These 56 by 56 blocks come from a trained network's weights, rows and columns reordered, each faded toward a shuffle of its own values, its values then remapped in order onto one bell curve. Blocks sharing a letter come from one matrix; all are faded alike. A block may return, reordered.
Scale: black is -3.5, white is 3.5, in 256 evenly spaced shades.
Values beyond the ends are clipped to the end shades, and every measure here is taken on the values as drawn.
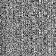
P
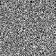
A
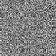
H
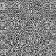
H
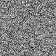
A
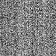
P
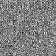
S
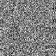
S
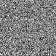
A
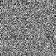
H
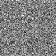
S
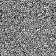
A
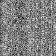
P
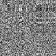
H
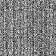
P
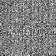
P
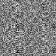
H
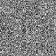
S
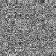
H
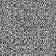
H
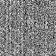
P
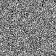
A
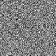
S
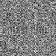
S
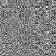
H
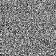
A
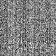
P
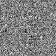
A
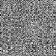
H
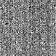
P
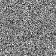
A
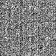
P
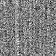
P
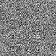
S
